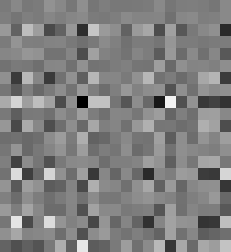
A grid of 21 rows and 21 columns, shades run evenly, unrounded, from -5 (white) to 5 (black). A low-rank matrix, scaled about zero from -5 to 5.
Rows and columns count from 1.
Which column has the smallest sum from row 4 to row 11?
9
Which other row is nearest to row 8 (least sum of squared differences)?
10
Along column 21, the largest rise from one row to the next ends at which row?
16
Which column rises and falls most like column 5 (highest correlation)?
2
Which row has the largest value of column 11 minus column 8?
21
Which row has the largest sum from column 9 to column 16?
15
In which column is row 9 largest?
8
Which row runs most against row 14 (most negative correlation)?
19
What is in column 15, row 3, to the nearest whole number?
2
